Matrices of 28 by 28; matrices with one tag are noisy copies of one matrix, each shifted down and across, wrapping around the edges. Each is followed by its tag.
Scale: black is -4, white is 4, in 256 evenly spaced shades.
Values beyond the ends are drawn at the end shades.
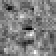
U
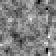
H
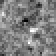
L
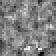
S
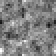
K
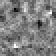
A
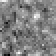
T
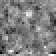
T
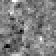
L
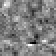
T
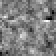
T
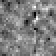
H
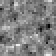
K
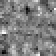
A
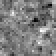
L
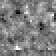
A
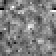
T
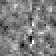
H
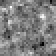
K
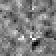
S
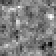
K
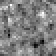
K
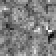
S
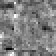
U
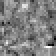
T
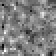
H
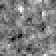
K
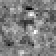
U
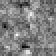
U
